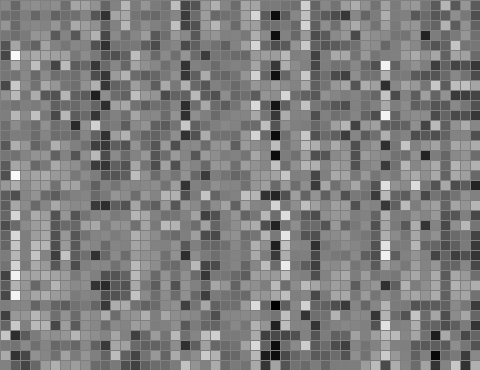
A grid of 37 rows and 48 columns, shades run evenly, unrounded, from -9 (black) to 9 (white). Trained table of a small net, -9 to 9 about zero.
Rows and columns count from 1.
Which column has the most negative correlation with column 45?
30
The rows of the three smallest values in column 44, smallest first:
36, 34, 37
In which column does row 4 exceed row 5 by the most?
10
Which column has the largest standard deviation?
28
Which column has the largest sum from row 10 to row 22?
2
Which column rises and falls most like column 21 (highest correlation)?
12
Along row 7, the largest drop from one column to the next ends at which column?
40
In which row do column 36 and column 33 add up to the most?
19
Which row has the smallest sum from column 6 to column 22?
5
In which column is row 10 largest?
29
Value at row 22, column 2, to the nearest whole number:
6
